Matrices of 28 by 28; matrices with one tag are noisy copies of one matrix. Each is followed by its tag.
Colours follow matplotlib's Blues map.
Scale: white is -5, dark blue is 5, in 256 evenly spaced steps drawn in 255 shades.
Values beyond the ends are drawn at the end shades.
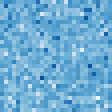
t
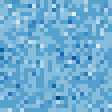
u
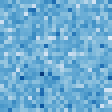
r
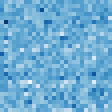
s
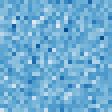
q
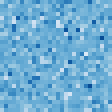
q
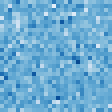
u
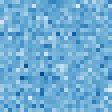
r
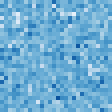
u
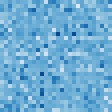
r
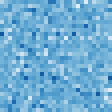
r
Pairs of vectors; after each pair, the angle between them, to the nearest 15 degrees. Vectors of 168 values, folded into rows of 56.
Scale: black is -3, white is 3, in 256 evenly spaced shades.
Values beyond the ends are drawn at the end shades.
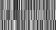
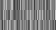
30 degrees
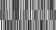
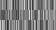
45 degrees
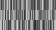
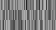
105 degrees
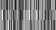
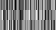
15 degrees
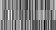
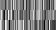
60 degrees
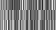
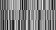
165 degrees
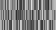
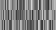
15 degrees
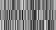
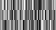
75 degrees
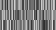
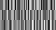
105 degrees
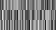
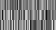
135 degrees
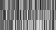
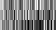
135 degrees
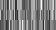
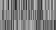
75 degrees
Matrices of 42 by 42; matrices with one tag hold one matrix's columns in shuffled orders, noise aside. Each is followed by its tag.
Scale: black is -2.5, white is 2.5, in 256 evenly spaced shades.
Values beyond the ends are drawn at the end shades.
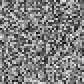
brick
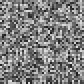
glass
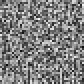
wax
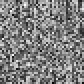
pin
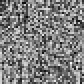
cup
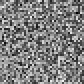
brick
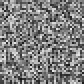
glass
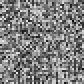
wax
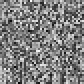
wax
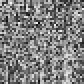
cup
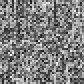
pin
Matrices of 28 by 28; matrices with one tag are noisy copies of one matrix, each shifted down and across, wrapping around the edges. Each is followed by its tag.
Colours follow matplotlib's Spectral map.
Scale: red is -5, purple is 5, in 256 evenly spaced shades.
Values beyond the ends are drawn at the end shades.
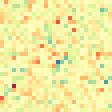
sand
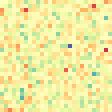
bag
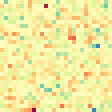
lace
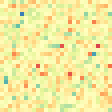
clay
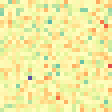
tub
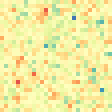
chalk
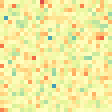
lace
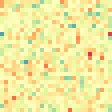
clay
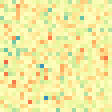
clay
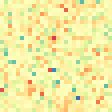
clay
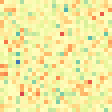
bag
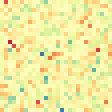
tub
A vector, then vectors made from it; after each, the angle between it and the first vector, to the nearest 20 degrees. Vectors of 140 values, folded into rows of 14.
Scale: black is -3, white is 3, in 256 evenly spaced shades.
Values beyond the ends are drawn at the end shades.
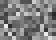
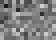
80 degrees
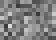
140 degrees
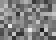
140 degrees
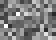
20 degrees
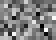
140 degrees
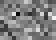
140 degrees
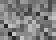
140 degrees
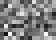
40 degrees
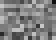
80 degrees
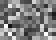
20 degrees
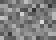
120 degrees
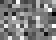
80 degrees
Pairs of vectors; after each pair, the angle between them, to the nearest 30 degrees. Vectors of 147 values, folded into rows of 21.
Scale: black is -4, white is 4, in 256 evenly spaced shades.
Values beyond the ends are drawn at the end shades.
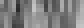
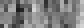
30 degrees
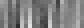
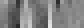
30 degrees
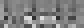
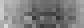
60 degrees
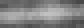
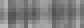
120 degrees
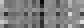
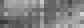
120 degrees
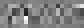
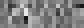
150 degrees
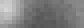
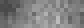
150 degrees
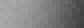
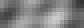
90 degrees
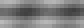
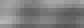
60 degrees
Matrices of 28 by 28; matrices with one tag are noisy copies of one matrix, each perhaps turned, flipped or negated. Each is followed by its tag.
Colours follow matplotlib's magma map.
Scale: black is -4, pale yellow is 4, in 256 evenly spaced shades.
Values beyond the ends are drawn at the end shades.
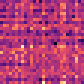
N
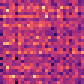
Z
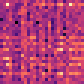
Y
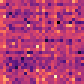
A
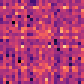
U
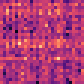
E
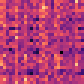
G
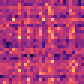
G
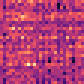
Y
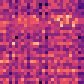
A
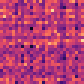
N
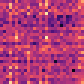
A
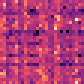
G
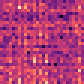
Y
